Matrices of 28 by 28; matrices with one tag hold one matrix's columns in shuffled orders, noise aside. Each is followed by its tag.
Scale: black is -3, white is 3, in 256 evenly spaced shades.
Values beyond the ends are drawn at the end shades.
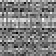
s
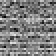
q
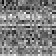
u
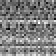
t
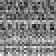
t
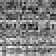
t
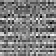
q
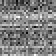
u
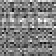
s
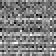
q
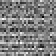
q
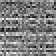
q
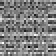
q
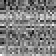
u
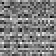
q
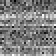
u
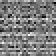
q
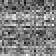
u
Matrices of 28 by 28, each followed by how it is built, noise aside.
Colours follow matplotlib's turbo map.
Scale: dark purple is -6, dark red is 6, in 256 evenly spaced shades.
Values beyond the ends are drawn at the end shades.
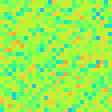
Hankel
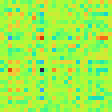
low rank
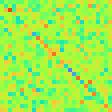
diagonal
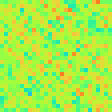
Toeplitz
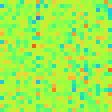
uneven columns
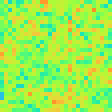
smooth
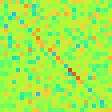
diagonal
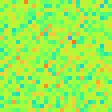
Hankel
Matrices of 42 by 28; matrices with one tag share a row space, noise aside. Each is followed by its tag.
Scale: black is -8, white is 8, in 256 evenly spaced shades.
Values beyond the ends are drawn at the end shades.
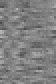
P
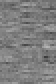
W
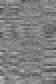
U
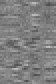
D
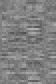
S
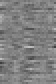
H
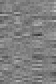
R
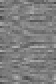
H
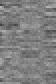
U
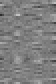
R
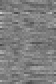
H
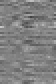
H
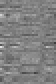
U
